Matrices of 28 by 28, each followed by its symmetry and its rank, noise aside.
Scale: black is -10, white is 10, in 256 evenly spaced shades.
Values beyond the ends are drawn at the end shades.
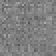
no symmetry, rank five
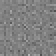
no symmetry, rank four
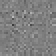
no symmetry, rank four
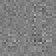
no symmetry, rank three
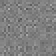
symmetric, rank three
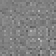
symmetric, rank four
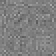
symmetric, rank four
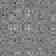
symmetric, rank three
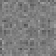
symmetric, rank three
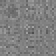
symmetric, rank three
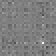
symmetric, rank three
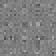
symmetric, rank three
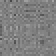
no symmetry, rank three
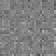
no symmetry, rank five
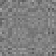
symmetric, rank three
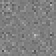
symmetric, rank five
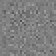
symmetric, rank four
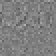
no symmetry, rank four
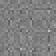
no symmetry, rank three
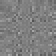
no symmetry, rank three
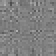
no symmetry, rank three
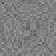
symmetric, rank five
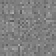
symmetric, rank five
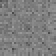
symmetric, rank three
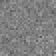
symmetric, rank five
